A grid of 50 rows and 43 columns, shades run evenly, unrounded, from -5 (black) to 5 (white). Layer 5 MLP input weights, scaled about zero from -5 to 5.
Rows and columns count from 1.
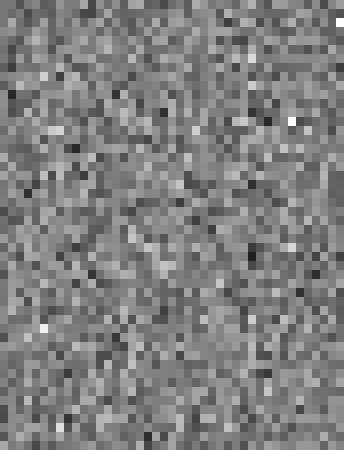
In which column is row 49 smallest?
19
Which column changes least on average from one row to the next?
15
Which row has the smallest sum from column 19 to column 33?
50
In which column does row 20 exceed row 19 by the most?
33
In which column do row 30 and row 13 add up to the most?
22
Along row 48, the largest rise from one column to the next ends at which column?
8
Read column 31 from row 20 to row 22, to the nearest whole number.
-1 1 -1
